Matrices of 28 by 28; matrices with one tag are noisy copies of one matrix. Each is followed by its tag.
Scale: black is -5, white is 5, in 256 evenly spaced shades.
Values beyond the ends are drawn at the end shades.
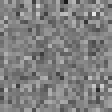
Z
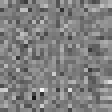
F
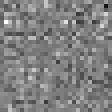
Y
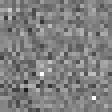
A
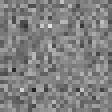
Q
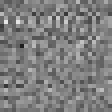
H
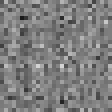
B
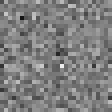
B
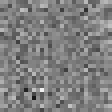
F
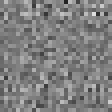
Z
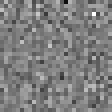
Z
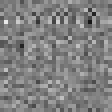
H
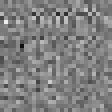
H
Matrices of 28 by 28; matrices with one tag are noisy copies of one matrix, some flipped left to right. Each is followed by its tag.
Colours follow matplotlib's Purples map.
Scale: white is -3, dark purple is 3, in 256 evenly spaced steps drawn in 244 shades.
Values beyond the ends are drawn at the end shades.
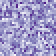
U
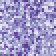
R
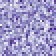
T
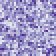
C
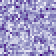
T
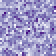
T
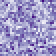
C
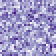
T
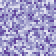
T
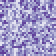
C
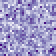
C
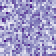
R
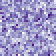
T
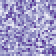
C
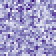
C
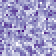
U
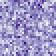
R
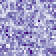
C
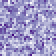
U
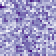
R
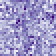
R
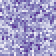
R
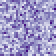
R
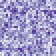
U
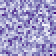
T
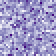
R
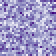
C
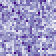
R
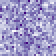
R
